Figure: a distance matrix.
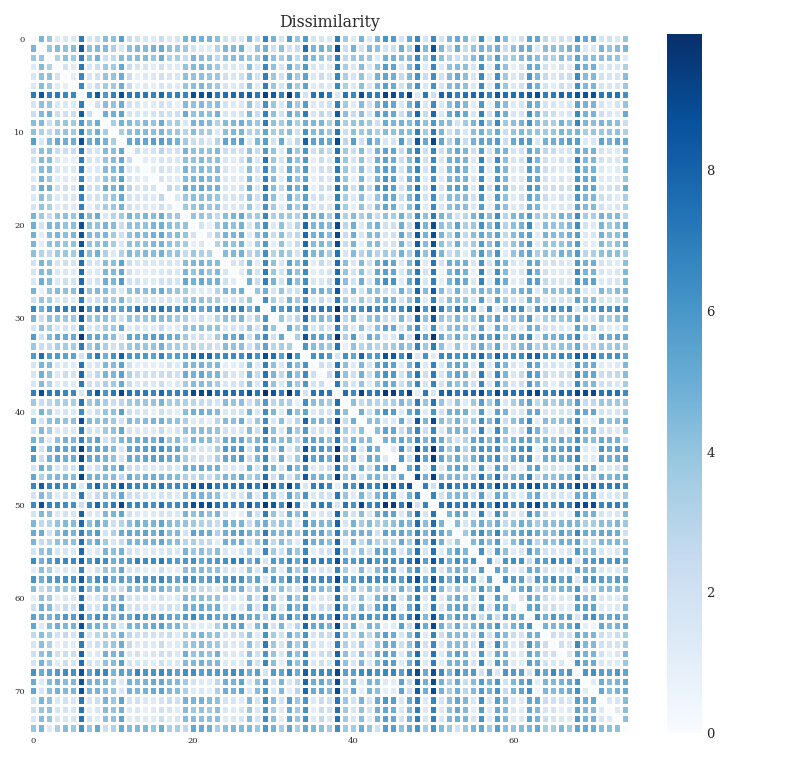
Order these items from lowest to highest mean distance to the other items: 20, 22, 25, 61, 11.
25, 61, 22, 20, 11
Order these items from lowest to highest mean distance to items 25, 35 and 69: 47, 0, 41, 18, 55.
55, 18, 0, 41, 47
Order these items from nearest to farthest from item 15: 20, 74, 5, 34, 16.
5, 16, 74, 20, 34
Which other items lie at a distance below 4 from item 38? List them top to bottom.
6, 34, 48, 50
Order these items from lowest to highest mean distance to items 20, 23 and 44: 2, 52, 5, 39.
39, 52, 2, 5
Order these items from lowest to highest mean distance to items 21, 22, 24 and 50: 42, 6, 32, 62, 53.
42, 32, 53, 62, 6
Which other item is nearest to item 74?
2
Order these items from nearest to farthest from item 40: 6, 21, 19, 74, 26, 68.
26, 74, 19, 21, 68, 6
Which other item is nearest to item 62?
68
